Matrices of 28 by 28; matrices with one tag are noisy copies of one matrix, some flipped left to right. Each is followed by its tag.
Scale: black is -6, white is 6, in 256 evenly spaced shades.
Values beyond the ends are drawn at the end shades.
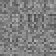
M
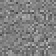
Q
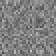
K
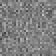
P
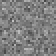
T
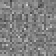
M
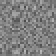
K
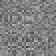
Q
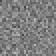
K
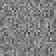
P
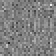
P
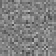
Q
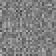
P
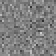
K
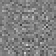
Q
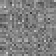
M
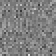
P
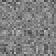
T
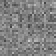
M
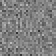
P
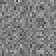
K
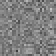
T
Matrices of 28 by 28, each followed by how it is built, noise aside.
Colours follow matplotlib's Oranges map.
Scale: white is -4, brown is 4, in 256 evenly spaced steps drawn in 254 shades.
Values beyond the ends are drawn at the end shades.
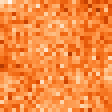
smooth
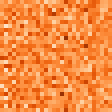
repeating rows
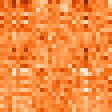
low rank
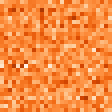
uneven rows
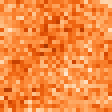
smooth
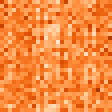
blocks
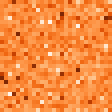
sparse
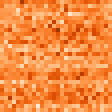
blocks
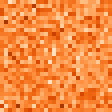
blocks
